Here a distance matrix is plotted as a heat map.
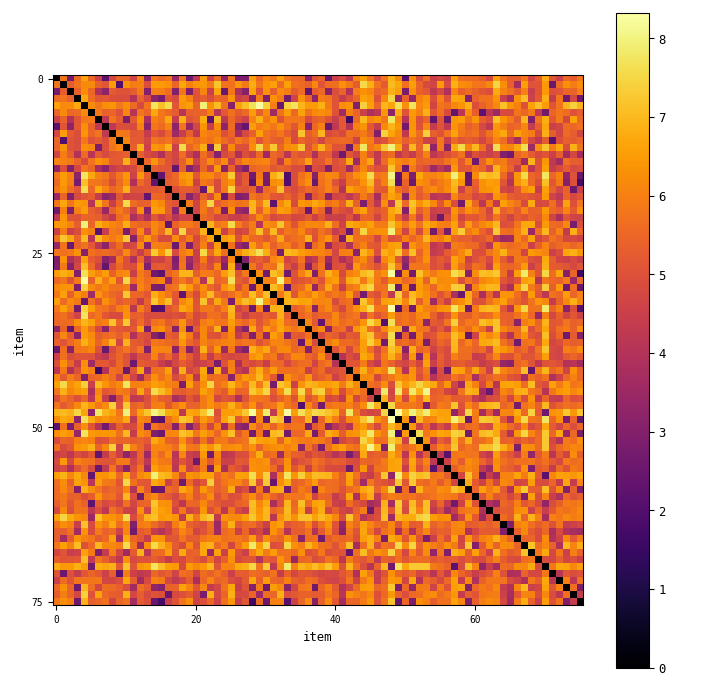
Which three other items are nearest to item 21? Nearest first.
16, 74, 29
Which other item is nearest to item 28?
75
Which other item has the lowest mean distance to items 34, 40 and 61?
5
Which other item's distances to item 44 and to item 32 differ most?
4
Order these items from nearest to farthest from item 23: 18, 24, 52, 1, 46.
46, 18, 52, 24, 1
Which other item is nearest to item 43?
32
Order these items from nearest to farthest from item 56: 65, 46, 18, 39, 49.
39, 65, 46, 18, 49
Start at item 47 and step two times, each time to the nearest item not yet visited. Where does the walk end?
38
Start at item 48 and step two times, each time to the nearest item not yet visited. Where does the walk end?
57
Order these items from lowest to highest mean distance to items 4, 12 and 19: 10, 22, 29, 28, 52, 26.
26, 52, 22, 10, 29, 28
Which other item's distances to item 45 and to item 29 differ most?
62
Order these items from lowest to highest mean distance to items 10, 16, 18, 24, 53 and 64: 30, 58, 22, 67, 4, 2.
2, 58, 22, 30, 67, 4
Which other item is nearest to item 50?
0
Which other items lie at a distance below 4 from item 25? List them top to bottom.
4, 32, 43
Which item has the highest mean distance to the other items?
48
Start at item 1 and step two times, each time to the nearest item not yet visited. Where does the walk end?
71
